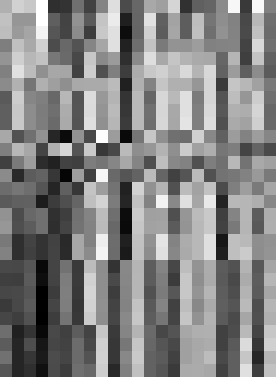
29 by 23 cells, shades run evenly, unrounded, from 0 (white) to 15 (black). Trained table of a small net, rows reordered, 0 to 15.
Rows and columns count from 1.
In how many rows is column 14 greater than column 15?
6
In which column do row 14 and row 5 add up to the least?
13
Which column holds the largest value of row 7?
11
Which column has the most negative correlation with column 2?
23
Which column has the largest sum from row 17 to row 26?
4
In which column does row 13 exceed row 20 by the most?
9
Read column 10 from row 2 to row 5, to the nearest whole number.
1 2 2 6
